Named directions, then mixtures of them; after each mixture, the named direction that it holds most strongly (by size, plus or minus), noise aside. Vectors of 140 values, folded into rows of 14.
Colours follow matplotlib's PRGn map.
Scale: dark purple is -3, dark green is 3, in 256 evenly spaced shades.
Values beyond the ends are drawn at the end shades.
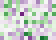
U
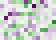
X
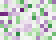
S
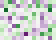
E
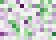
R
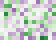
U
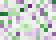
S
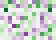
E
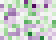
X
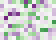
X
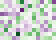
S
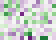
U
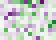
X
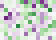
X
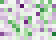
R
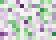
R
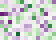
S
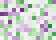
S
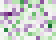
S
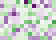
X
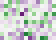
U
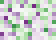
R
